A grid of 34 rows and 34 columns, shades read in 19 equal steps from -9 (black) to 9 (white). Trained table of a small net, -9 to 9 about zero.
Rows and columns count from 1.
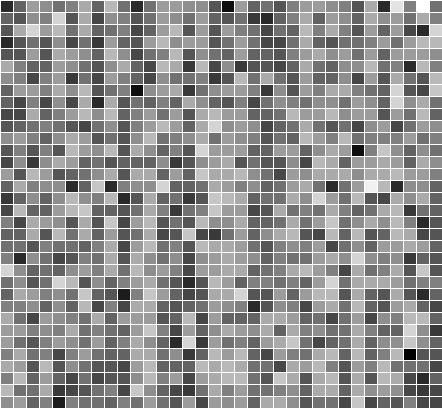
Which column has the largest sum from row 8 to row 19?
17
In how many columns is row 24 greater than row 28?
13
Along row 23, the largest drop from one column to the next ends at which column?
34
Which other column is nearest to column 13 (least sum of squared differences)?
24
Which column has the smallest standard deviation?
20
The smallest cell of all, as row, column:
30, 32
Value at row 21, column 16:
4
